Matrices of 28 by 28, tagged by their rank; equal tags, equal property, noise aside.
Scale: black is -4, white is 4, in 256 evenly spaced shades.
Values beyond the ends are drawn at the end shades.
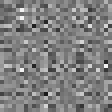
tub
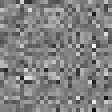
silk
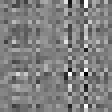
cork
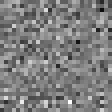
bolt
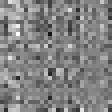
silk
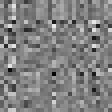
silk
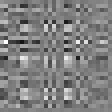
cork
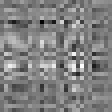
cork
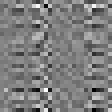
cork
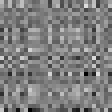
cork
